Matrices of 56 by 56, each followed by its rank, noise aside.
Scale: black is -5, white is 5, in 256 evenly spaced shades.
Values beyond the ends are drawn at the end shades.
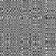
four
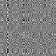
two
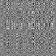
four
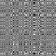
two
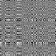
two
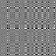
one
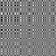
one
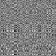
four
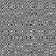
four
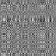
three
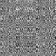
four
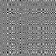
two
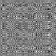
three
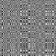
two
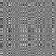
two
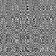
four
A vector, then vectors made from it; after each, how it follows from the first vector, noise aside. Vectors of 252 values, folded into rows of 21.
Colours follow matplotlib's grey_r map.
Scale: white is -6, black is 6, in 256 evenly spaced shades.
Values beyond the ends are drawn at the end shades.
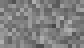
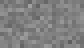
wrapped around, negated, shrunk.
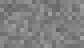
reversed, shrunk.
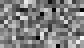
wrapped around, scaled up.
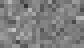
wrapped around, negated, partly zeroed.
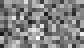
wrapped around, negated, scaled up.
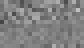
wrapped around, negated, partly zeroed.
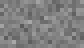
wrapped around, negated, shrunk.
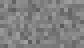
wrapped around, negated, shrunk.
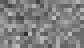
wrapped around.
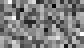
wrapped around, negated, scaled up.
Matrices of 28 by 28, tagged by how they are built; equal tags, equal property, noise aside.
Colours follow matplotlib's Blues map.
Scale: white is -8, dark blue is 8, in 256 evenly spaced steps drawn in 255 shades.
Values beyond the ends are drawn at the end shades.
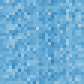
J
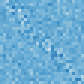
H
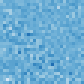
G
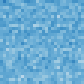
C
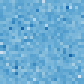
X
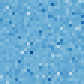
X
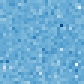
X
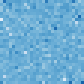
X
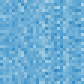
J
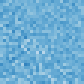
G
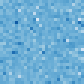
X
